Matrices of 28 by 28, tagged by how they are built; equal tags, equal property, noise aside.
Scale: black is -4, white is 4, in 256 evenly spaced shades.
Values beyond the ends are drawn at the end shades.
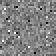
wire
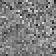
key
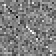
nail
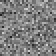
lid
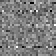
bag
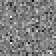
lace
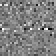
bag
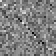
nail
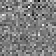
bag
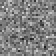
lid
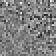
key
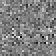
bag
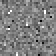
wire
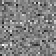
bag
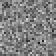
lid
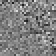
key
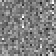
lace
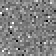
wire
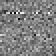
bag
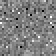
wire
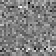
bag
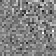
key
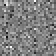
lace
